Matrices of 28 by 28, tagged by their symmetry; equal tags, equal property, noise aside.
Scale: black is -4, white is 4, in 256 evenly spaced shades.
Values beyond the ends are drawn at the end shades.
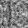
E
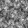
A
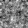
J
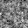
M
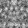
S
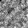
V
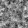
J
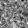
J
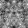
S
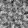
J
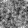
A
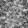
A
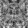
S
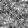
A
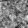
J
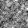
M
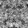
S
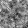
V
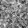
M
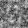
A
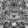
S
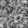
V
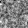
M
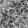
V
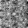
E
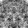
S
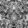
S
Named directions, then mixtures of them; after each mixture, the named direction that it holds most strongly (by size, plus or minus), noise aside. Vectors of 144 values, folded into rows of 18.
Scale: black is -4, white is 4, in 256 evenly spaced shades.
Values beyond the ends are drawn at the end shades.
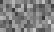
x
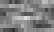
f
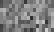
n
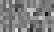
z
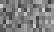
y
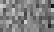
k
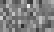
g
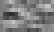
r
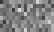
x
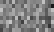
k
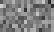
x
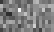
y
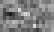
r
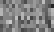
n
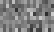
z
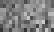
n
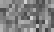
n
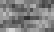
f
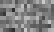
f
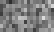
k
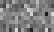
z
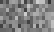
y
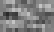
r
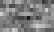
f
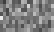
g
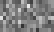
g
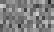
y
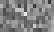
y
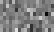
z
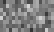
g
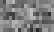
r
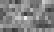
f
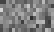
n
